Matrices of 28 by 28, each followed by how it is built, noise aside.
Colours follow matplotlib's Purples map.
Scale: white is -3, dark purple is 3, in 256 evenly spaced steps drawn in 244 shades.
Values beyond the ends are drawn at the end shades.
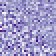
lower triangular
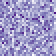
noise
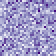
noise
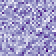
Hankel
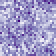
smooth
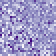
lower triangular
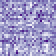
blocks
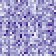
blocks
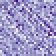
Toeplitz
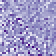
lower triangular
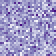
noise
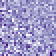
lower triangular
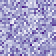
Hankel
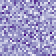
noise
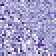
lower triangular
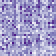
blocks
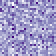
low rank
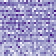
blocks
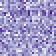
blocks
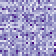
blocks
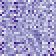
low rank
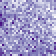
smooth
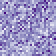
Hankel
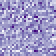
low rank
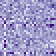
low rank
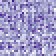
blocks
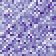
Hankel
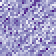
Hankel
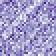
Hankel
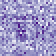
blocks
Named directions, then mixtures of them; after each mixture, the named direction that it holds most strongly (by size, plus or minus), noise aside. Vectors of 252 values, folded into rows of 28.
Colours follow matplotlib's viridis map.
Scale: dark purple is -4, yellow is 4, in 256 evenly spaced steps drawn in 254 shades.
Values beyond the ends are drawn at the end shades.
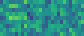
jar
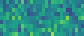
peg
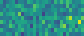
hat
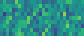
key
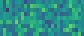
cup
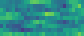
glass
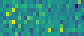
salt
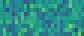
cup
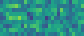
jar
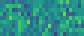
key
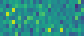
salt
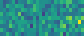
hat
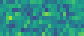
key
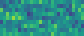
peg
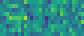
jar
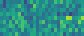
hat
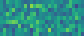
cup
